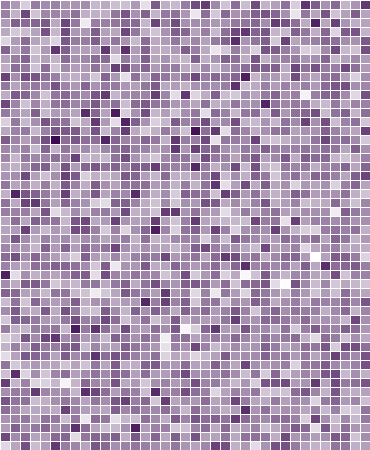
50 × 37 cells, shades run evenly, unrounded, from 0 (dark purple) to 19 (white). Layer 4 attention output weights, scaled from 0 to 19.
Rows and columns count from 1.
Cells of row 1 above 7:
30
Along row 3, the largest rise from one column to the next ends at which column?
33
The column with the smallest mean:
7
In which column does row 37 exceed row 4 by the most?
19
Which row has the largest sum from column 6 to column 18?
1
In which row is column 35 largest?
46
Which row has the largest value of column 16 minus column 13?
14
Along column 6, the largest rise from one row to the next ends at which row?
17
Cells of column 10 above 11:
16
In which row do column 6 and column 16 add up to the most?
24
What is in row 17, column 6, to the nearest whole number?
13
